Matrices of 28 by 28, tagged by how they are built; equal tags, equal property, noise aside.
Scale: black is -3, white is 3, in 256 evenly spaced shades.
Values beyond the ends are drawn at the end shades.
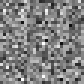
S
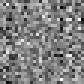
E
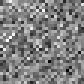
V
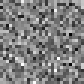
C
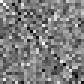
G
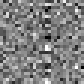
E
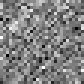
V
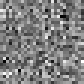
E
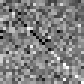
G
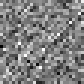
V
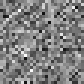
V
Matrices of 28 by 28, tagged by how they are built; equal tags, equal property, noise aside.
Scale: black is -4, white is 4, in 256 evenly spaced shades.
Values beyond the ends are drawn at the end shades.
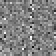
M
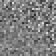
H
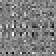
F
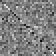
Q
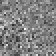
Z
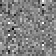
M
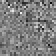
H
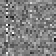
M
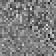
H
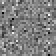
M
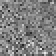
Z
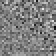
H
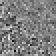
Z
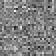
F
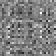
F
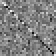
Q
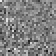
Z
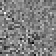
Z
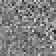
H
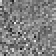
Z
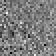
Z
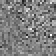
H
